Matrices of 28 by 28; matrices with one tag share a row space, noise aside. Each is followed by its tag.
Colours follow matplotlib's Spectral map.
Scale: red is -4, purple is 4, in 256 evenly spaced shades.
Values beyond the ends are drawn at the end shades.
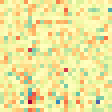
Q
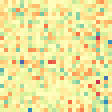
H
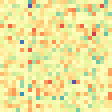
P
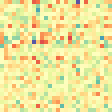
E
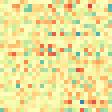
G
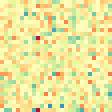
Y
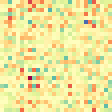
P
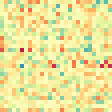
H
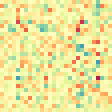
G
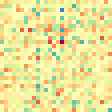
Y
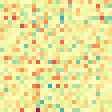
E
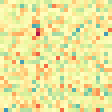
E
